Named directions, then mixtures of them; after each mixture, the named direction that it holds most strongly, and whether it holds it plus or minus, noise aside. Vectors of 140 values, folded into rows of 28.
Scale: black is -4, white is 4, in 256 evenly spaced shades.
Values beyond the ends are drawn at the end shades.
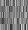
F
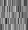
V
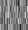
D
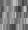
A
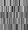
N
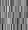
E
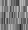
D, plus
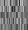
N, plus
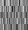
N, plus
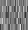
D, minus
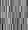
E, plus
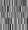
E, minus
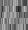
A, plus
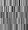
N, plus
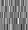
F, minus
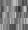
A, plus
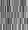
E, minus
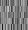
E, plus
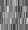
A, plus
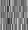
E, minus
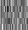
E, minus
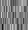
E, plus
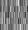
D, minus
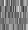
V, minus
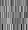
E, plus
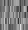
D, minus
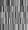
N, minus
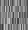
E, plus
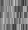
A, plus
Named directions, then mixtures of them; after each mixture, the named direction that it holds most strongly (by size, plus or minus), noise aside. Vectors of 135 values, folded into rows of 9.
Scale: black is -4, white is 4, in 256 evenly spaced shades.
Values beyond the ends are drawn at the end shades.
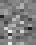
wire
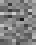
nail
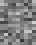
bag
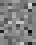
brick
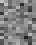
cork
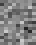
bag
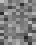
cork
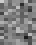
cork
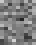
nail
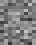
bag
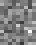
brick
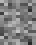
cork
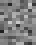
brick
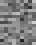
bag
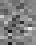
wire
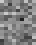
nail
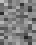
cork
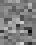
brick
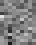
wire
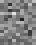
nail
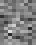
wire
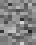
wire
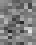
wire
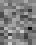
wire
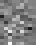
wire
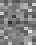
brick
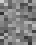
cork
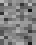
cork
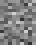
brick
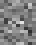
brick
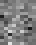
wire
